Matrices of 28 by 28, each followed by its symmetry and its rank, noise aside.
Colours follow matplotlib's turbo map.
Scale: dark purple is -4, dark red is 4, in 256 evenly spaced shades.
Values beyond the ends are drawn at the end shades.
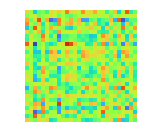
no symmetry, rank three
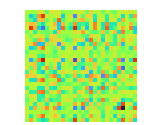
symmetric, rank three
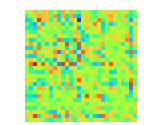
antisymmetric, rank four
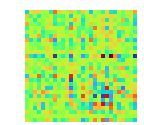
no symmetry, rank three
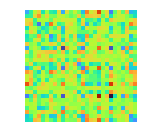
symmetric, rank three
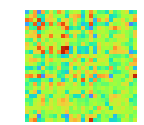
symmetric, rank three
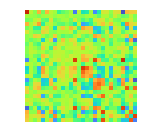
symmetric, rank three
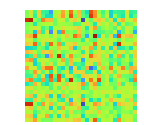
no symmetry, rank four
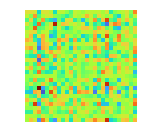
no symmetry, rank three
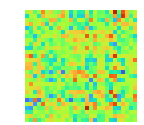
antisymmetric, rank four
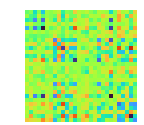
symmetric, rank three
